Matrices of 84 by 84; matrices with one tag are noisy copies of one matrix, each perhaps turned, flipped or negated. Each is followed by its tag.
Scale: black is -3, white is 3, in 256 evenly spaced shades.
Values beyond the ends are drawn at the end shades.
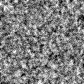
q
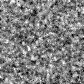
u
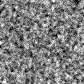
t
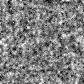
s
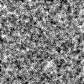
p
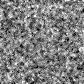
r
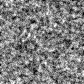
u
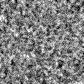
q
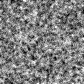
u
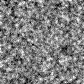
p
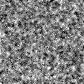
r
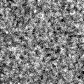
u
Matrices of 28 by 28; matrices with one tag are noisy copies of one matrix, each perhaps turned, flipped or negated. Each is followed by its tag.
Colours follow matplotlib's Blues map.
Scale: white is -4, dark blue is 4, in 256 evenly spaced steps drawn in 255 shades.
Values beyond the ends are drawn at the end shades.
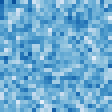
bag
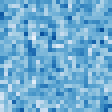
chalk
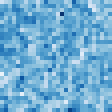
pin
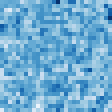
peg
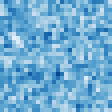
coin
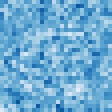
bag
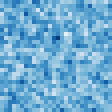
coin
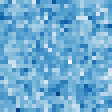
peg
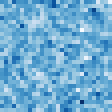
bag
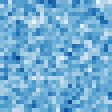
bag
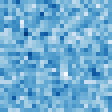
coin
